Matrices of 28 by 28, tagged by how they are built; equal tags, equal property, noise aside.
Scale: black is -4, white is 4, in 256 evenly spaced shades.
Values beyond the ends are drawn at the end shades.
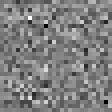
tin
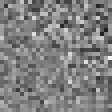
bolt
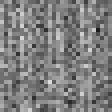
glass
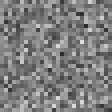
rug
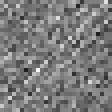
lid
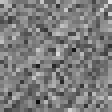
lid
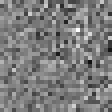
bolt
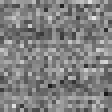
glass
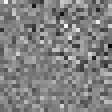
bolt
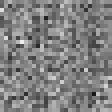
glass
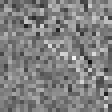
bolt
